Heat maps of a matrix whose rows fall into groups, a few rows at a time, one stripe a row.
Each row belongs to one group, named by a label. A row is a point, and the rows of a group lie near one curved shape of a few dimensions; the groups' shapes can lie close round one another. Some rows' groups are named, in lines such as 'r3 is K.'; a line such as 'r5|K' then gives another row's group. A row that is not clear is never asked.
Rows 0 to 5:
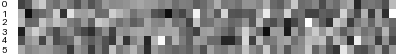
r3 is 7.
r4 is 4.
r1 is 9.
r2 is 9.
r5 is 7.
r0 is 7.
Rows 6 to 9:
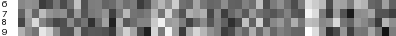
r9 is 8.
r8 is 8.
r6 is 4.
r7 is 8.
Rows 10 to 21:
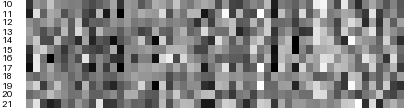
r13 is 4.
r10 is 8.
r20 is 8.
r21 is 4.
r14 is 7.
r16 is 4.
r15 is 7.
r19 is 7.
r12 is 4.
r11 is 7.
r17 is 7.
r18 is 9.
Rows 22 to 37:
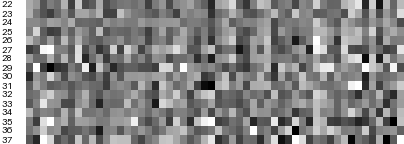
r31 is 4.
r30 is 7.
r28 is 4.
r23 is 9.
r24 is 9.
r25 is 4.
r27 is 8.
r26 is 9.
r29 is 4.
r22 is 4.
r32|8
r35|8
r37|8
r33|8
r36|7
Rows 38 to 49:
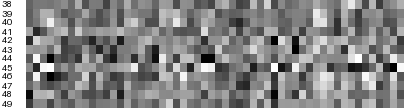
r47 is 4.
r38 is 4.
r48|7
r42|7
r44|4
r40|8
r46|4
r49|4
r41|9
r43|7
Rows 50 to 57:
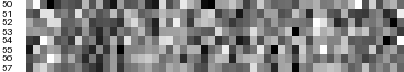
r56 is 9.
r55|7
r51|8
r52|8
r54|8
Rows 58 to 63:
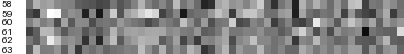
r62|9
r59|9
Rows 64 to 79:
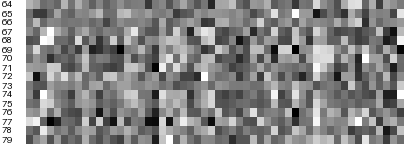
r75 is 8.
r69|7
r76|7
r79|4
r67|8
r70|4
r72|9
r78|8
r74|8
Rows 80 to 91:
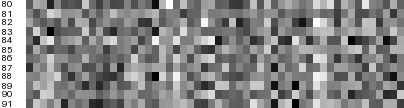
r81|9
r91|7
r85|4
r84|8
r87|7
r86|8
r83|4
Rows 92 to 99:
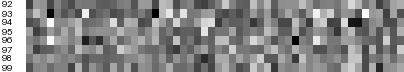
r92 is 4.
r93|4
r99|4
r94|8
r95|9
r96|9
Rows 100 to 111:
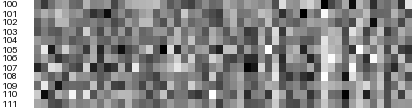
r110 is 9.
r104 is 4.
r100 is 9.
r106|4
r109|4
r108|9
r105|7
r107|8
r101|9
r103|4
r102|7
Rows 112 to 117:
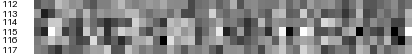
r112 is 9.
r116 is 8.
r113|9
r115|8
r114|8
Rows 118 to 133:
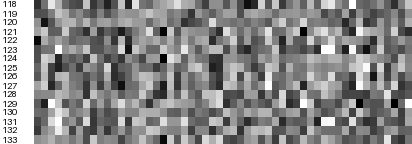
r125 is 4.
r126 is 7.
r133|8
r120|9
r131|8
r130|9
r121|7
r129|8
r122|7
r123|8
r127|7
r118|8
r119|9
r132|9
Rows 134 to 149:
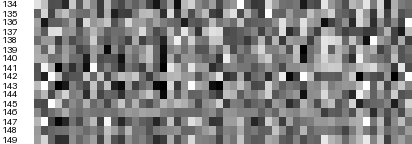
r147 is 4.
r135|7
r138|4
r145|8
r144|7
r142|8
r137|8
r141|4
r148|9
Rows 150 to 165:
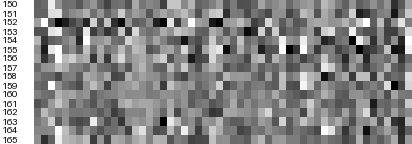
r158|9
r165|9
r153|8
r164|8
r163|8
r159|8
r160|9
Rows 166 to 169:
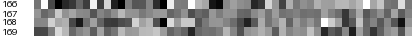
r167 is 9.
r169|9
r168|8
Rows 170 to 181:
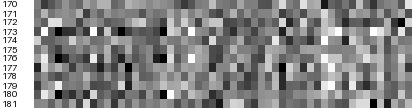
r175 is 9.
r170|9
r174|9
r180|4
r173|4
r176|4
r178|4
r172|8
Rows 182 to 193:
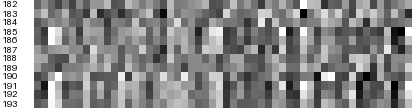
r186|8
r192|8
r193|8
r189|9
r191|8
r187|8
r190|8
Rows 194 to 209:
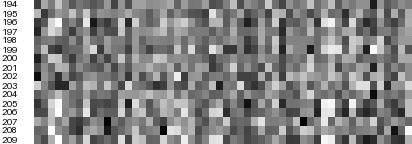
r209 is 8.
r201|7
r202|4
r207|7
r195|9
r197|7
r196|8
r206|8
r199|4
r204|7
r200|7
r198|4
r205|8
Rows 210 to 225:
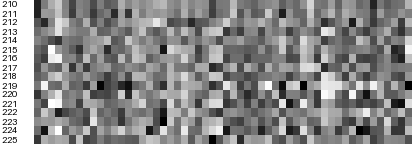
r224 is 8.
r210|7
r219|7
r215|8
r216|8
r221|8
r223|8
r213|8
